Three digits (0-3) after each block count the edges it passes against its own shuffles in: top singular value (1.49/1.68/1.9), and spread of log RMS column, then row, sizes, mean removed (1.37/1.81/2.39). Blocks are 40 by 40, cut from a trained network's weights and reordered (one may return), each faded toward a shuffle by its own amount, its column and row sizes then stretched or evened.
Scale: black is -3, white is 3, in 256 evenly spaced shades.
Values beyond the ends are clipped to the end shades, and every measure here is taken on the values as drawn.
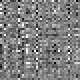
3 3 2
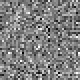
1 1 1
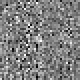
0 2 0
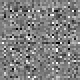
0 3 2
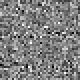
0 0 1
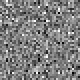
0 2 1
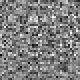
3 1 2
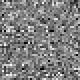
1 1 2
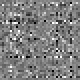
0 2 3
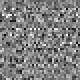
3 0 3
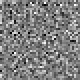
1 1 1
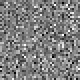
0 2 0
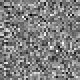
1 0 0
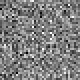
2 1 2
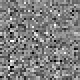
1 2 1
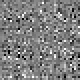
0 3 2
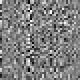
3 3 0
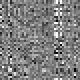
3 3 0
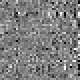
2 2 2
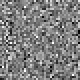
1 2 0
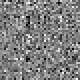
1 2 1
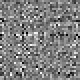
1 2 2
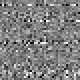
0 1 3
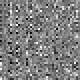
1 3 1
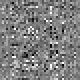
0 3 2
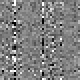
1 3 0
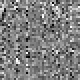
0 3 1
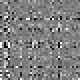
3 3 3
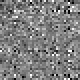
1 2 2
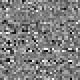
1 1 3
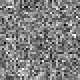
1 0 1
